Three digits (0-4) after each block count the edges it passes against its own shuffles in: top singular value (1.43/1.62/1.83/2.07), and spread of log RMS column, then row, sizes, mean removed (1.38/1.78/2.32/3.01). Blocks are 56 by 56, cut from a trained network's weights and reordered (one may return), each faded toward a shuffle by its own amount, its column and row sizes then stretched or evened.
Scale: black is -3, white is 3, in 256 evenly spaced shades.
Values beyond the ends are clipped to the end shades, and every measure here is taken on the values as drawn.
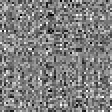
3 2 2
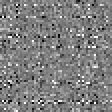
1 3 3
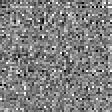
0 0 3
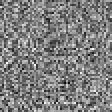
4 0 1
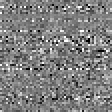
0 1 4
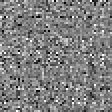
1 2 2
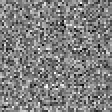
0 1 1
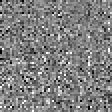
0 2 2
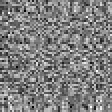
4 2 0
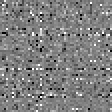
1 3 3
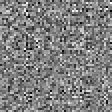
3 2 1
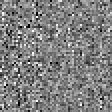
0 3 1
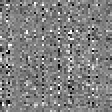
0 4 2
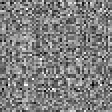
3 0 2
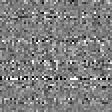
2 1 4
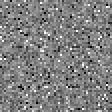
0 1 0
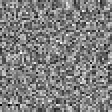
3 0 0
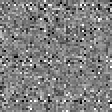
2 2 2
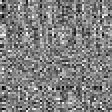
4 2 3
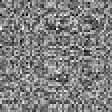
4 2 1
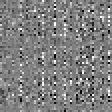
0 4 3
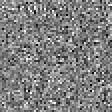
0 1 1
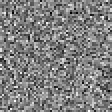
1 0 0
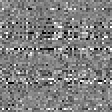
4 0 4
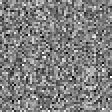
2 0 0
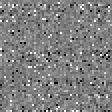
0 1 2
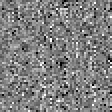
1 2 0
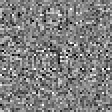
1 1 3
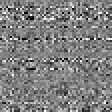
4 0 4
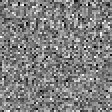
1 0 2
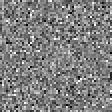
0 1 1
